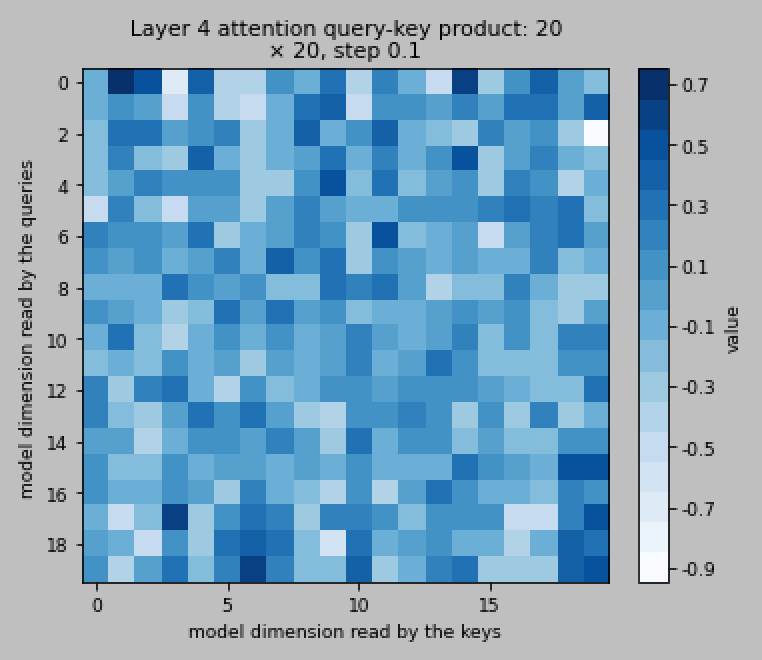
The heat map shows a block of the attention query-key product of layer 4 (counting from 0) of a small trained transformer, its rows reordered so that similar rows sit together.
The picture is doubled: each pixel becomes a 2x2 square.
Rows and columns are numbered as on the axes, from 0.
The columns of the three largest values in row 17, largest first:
3, 19, 6
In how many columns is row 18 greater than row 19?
7
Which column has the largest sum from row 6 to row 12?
9
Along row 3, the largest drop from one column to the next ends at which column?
15
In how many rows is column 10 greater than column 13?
9
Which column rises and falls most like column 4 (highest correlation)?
17
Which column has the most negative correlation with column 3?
1
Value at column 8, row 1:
0.3
